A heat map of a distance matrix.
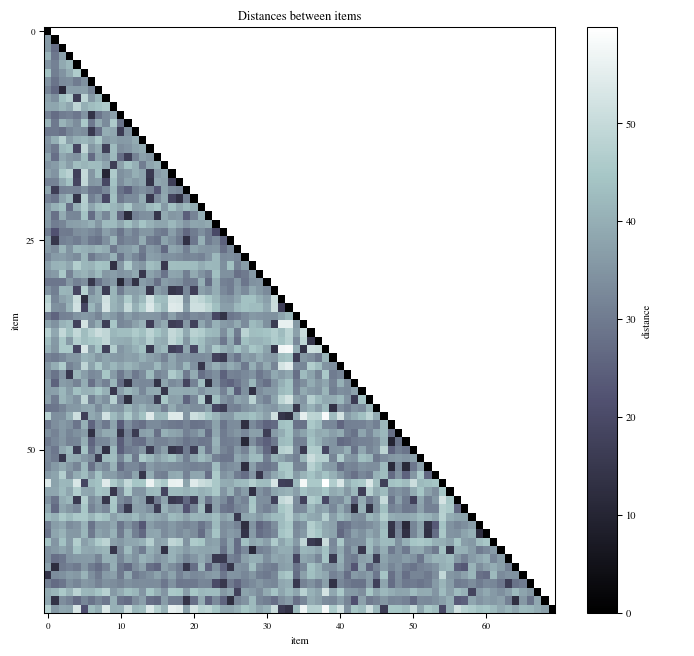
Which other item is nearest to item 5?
32
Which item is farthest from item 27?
36
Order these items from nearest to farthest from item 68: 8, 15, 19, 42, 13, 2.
19, 42, 15, 8, 2, 13
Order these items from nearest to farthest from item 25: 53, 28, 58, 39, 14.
14, 39, 53, 58, 28
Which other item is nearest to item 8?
17
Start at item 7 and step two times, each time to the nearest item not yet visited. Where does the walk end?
51
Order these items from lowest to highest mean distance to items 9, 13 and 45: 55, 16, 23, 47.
16, 55, 47, 23
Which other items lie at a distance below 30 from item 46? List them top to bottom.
5, 32, 33, 54, 69
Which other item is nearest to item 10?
30
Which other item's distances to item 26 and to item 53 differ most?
58
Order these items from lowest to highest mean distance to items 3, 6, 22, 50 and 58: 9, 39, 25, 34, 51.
25, 34, 39, 51, 9
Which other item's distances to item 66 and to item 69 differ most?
39
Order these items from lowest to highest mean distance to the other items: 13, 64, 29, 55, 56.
64, 56, 29, 13, 55
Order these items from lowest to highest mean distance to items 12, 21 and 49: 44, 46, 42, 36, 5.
42, 44, 5, 46, 36
